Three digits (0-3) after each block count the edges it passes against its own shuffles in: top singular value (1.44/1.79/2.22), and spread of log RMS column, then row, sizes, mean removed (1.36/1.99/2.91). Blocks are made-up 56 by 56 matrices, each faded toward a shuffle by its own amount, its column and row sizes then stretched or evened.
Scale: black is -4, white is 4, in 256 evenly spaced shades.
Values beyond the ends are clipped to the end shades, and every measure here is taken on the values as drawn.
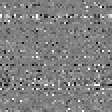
2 1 3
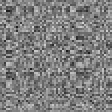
3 1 2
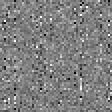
1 2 0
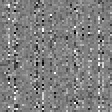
2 3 0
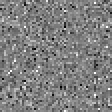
1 1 0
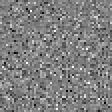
2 0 0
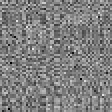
3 1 0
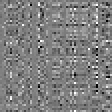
3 3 1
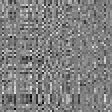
3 3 0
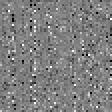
1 2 0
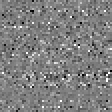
0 0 2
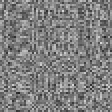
3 0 1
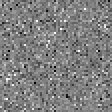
1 1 1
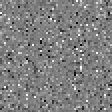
0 1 0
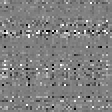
2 1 3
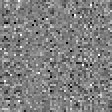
2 1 0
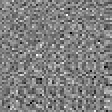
3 1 1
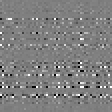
3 1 3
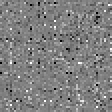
0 2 1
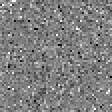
0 1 1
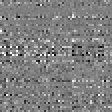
2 1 3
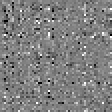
1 2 2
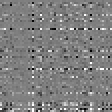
3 2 3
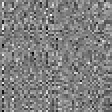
3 2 0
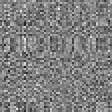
3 2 0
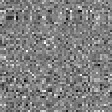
3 0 2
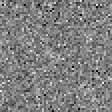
0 0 0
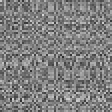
3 0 2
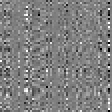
3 3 1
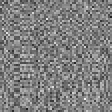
3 0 0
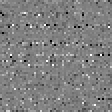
0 0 2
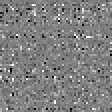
0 2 2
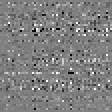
0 2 3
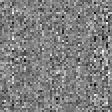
2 2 0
